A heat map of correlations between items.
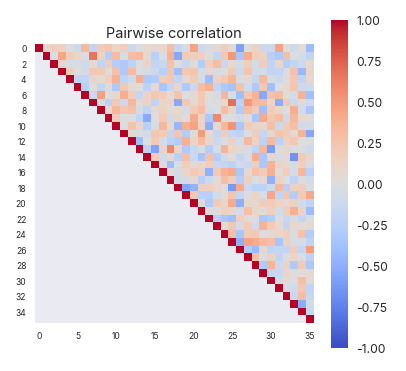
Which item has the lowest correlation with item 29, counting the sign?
6
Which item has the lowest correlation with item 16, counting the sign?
22
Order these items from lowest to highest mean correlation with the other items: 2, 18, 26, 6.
26, 18, 2, 6
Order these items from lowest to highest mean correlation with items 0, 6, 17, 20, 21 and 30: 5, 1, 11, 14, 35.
35, 5, 14, 1, 11
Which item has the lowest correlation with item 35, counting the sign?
11
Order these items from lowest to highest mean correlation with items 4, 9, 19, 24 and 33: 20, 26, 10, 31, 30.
26, 31, 30, 20, 10
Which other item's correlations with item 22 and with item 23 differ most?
9
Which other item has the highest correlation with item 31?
0
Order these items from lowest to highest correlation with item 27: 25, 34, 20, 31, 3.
31, 34, 20, 3, 25
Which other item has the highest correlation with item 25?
7
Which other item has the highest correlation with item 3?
1
